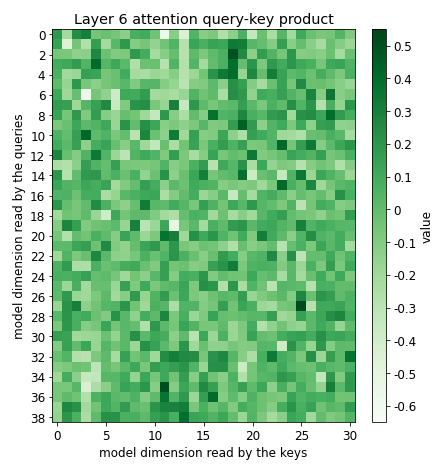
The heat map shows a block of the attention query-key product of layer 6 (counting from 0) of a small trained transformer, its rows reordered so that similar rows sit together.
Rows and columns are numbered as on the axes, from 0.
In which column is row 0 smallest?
11
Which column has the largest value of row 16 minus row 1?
1
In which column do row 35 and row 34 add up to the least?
3
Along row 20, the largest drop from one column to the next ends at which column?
13
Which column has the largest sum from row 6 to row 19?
19
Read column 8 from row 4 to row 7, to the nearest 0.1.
-0.2 -0.1 0.1 0.2
